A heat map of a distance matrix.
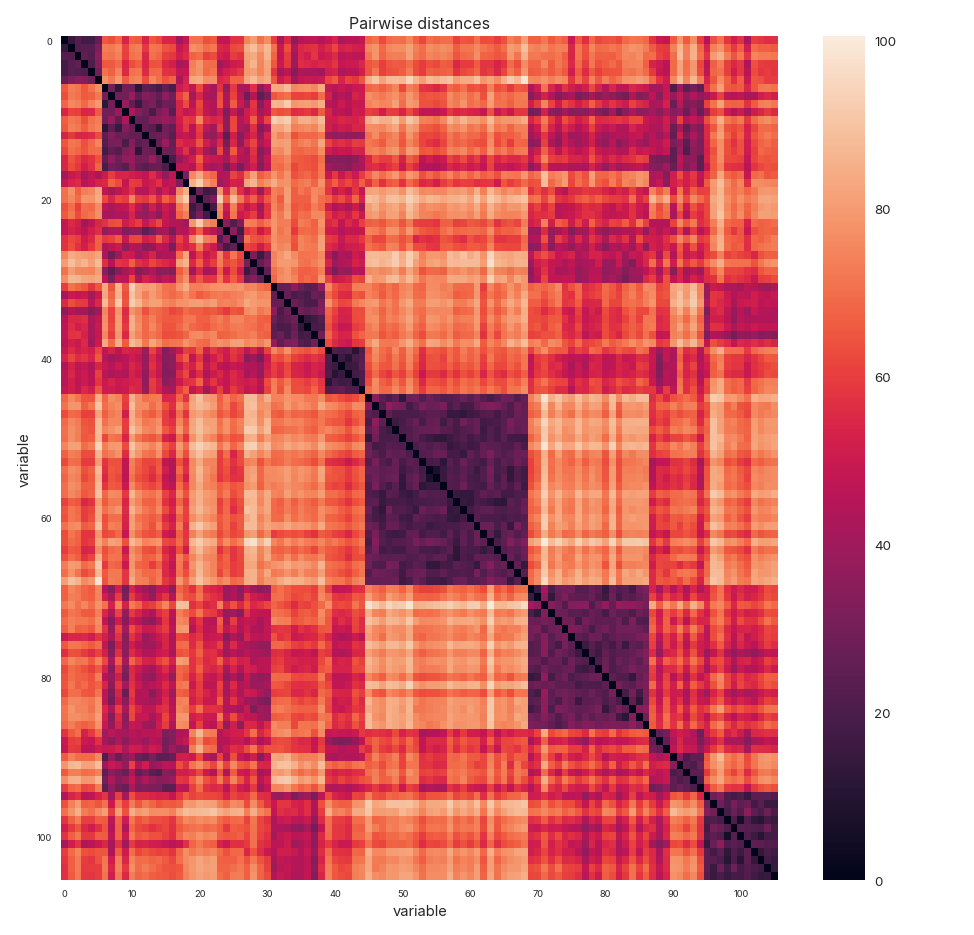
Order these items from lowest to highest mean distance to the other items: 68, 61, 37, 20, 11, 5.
11, 37, 61, 68, 5, 20
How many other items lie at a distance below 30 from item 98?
10
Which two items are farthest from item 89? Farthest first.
20, 71
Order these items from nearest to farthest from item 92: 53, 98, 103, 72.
72, 53, 98, 103
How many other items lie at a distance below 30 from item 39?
5
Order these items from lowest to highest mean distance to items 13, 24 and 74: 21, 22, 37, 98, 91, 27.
22, 21, 27, 91, 98, 37
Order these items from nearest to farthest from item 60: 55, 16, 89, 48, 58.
58, 55, 48, 16, 89
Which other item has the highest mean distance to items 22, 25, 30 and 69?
63
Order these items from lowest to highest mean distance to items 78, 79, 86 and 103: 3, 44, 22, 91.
22, 44, 3, 91
